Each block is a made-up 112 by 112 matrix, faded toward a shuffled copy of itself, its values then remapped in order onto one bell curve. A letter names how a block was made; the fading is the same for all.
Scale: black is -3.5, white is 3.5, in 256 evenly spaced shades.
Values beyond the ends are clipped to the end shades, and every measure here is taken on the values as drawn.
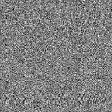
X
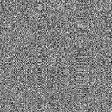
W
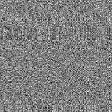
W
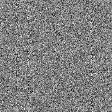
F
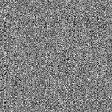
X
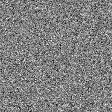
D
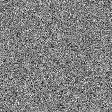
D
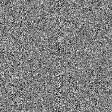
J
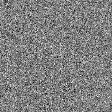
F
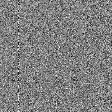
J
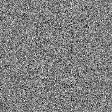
F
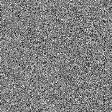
J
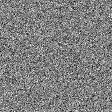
D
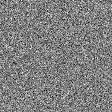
D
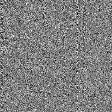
J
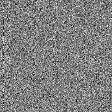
F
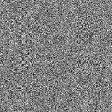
X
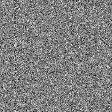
J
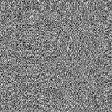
W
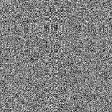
X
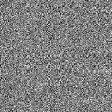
X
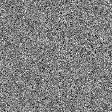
F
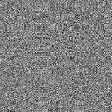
W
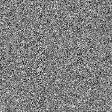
J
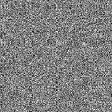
X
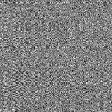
W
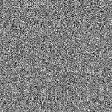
X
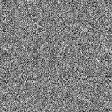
X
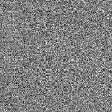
X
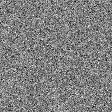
D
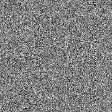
J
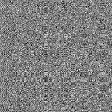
W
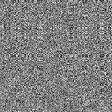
W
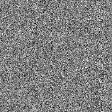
J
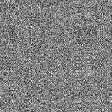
X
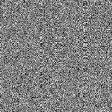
X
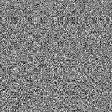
W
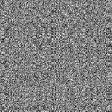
W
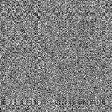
W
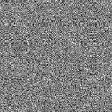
W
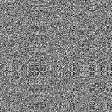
W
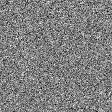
D
